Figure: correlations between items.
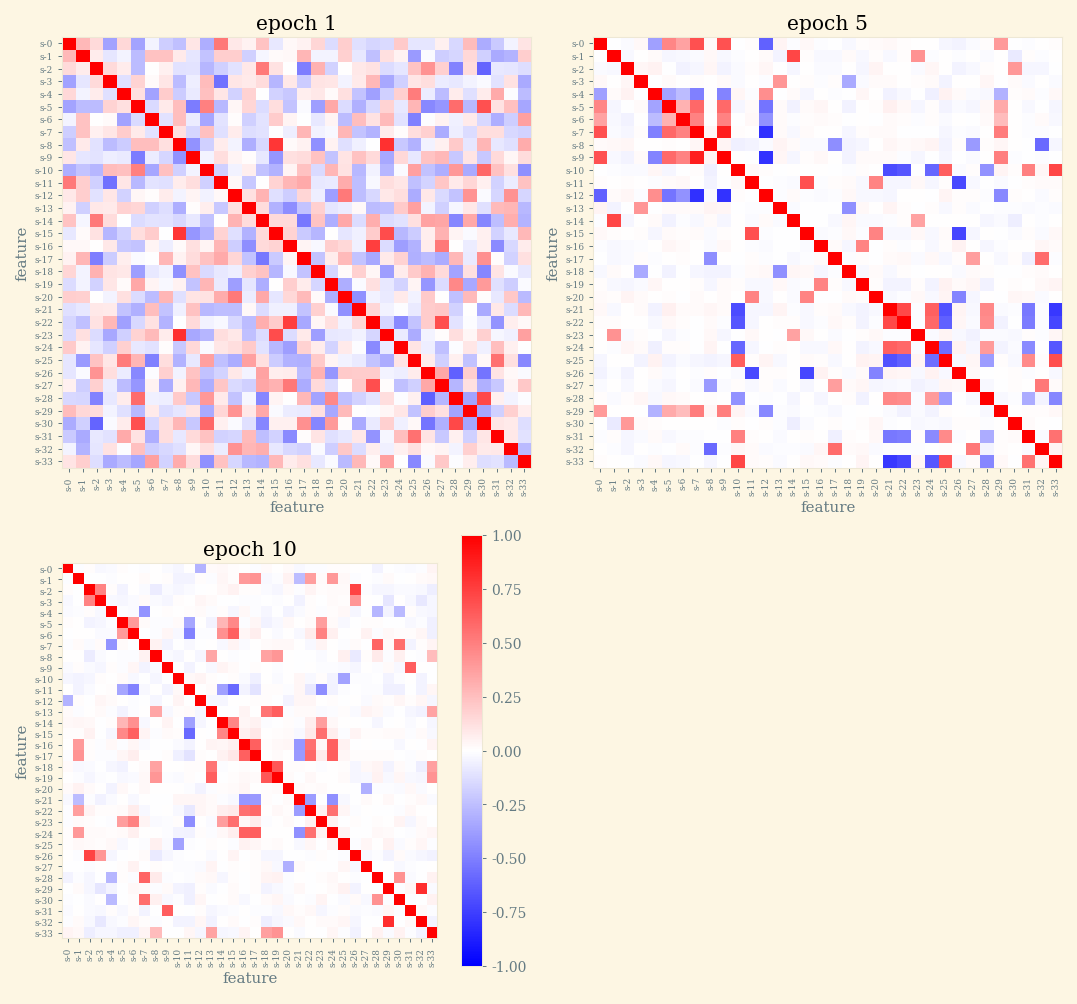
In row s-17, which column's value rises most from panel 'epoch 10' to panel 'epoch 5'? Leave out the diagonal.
s-32
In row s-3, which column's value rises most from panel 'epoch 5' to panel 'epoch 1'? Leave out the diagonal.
s-18
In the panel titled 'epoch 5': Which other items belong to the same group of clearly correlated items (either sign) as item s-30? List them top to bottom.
s-2
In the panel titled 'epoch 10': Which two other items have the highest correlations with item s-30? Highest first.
s-7, s-28
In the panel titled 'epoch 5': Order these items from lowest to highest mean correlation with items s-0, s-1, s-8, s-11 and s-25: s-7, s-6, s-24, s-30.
s-24, s-30, s-6, s-7
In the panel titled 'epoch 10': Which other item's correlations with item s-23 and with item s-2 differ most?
s-26
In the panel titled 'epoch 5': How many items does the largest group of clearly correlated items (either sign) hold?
8
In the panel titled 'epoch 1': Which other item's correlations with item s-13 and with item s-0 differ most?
s-11
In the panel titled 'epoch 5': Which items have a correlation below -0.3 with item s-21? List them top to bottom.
s-10, s-25, s-31, s-33
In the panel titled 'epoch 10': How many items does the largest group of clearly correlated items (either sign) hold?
6
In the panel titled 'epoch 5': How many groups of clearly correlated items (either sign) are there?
8
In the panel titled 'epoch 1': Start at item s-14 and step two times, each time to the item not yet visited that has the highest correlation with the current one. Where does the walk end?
s-26
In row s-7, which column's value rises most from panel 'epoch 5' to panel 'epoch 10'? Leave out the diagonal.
s-12
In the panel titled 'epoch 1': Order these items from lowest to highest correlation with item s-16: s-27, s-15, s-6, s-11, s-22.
s-6, s-15, s-11, s-27, s-22
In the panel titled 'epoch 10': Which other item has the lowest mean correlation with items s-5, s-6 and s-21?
s-11
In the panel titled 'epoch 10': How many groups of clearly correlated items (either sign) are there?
10
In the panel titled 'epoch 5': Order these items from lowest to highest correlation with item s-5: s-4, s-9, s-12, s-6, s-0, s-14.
s-12, s-4, s-14, s-6, s-0, s-9
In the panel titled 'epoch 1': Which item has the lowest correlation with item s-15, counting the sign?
s-9
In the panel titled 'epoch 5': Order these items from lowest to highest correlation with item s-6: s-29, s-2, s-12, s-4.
s-12, s-4, s-2, s-29
